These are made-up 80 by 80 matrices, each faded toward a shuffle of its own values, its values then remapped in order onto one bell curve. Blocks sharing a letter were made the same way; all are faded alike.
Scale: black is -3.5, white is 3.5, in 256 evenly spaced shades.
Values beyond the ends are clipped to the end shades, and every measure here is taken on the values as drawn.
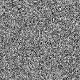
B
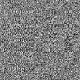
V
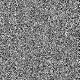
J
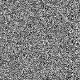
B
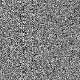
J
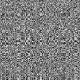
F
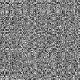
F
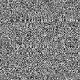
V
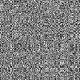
F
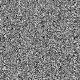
B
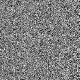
B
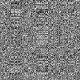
F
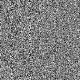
J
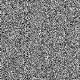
J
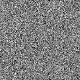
B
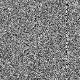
J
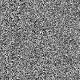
J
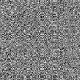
F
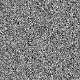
B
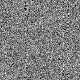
J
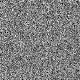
B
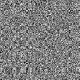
V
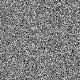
B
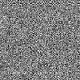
V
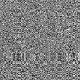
F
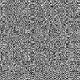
F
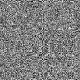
V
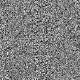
J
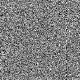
B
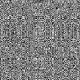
F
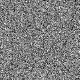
B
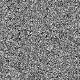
J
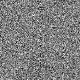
J
